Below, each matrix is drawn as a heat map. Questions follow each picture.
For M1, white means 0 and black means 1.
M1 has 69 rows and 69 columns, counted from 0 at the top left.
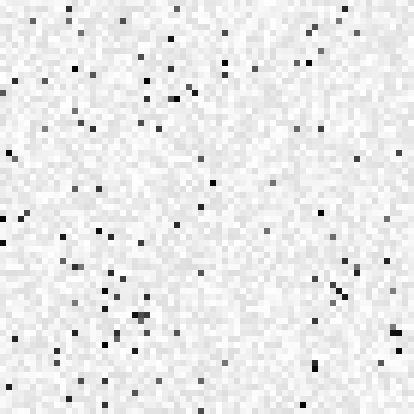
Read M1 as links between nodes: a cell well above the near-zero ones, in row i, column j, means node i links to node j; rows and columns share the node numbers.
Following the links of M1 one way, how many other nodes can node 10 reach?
8
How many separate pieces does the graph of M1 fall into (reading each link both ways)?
4
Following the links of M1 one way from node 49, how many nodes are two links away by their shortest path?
1
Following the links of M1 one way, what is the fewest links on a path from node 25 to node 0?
5
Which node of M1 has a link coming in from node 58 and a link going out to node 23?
node 9
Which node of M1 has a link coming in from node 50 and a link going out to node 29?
node 55
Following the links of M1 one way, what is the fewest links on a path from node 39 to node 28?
4
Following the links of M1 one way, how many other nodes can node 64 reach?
12
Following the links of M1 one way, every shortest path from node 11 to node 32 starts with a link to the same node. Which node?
node 12
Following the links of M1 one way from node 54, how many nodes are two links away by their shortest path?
1
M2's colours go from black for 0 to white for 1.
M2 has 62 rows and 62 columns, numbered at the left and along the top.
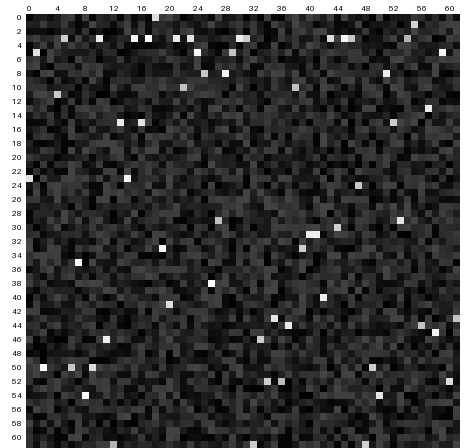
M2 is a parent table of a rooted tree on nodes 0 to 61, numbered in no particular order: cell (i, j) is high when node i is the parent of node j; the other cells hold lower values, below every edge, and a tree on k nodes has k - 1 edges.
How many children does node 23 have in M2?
2
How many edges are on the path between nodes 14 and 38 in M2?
4
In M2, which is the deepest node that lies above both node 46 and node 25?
3
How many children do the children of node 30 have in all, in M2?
2
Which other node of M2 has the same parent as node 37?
56
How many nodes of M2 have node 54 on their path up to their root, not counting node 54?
9
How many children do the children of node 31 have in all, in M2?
2
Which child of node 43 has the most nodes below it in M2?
61
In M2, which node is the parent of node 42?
40
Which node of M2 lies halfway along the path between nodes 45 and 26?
10
